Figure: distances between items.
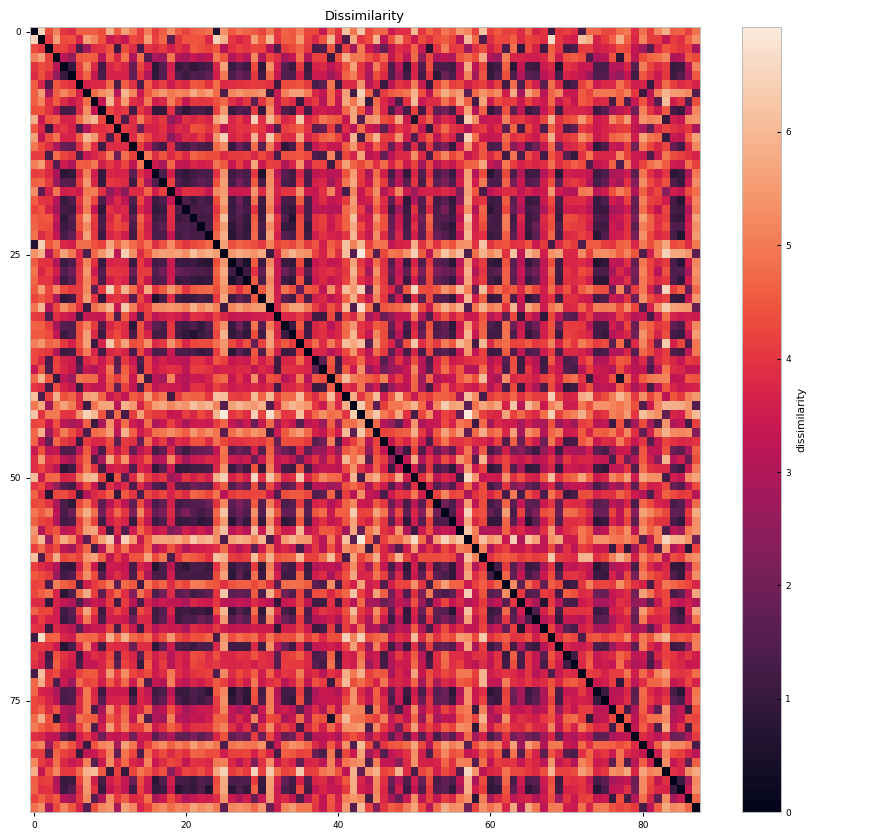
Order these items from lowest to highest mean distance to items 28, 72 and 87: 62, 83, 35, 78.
62, 78, 35, 83
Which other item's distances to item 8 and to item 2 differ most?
35
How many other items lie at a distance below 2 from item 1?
3
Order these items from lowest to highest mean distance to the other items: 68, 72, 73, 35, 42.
73, 72, 35, 68, 42
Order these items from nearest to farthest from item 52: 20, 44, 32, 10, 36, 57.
32, 57, 44, 20, 36, 10
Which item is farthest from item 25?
43
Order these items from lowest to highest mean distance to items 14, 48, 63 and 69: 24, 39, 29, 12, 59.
29, 24, 39, 12, 59
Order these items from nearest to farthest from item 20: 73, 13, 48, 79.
13, 79, 48, 73
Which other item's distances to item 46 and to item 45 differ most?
31
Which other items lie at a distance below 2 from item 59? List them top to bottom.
1, 18, 41
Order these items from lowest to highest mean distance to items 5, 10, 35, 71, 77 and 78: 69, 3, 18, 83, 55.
69, 55, 3, 18, 83
